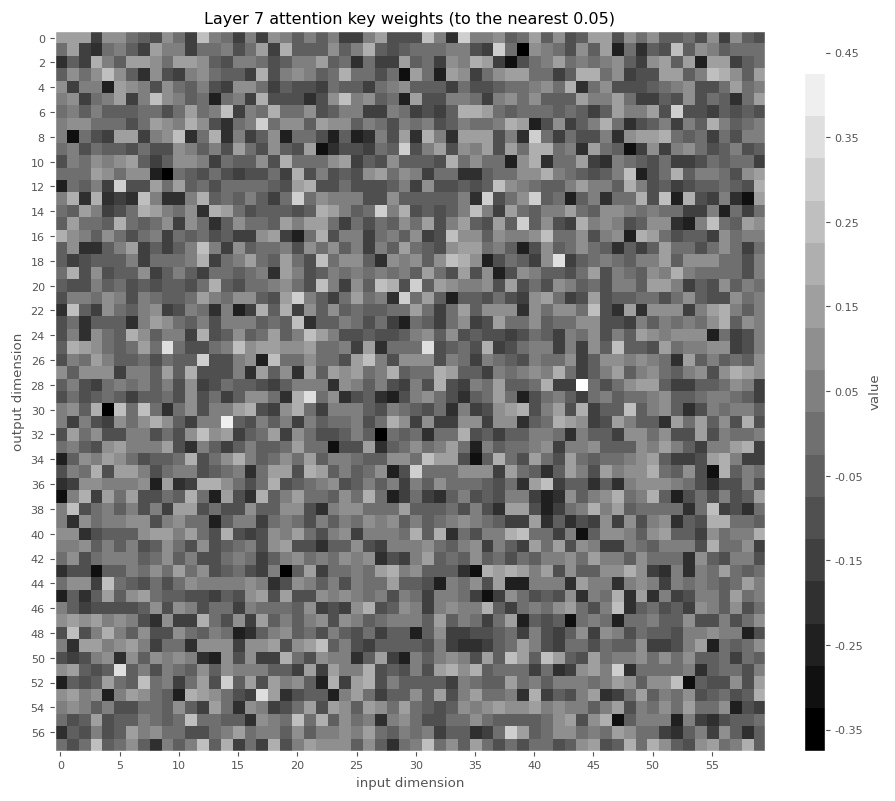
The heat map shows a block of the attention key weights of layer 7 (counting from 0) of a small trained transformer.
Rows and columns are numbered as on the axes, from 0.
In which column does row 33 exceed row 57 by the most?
8
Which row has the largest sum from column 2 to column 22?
25
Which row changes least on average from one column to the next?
42
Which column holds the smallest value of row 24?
55
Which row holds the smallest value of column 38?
2
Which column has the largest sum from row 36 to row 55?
26
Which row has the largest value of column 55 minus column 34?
38
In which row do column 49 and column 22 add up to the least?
9
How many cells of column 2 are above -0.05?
28
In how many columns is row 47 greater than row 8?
31
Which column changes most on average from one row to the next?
39
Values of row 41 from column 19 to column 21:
0.15 -0.1 -0.1
